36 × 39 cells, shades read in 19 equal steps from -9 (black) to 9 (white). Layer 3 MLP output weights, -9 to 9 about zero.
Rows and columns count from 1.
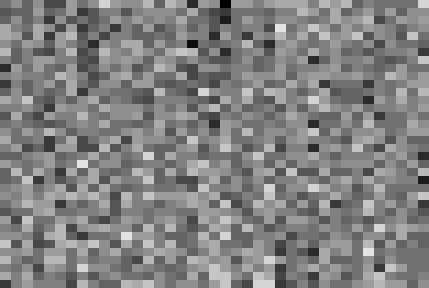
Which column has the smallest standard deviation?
22
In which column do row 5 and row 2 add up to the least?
20
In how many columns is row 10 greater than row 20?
19
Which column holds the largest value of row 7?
17
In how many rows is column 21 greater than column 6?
20
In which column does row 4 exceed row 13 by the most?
34
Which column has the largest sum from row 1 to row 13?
26
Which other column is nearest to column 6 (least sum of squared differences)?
31
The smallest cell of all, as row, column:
1, 21
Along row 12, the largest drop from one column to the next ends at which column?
8
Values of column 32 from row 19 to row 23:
0 0 1 -2 3
